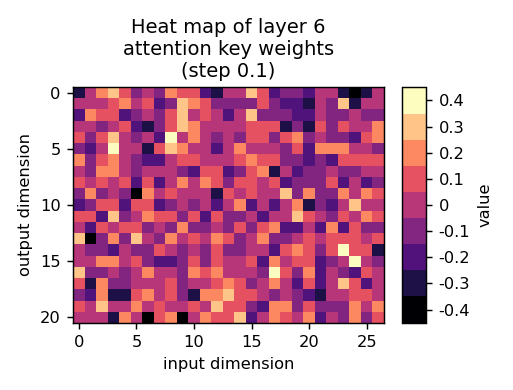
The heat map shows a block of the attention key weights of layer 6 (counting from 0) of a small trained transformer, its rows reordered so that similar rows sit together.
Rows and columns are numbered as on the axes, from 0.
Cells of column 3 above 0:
11
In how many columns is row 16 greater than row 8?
13
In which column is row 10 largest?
24
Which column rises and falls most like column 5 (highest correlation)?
12
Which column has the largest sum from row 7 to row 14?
3
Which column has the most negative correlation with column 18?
9
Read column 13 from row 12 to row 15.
-0.1 0.1 -0.1 0
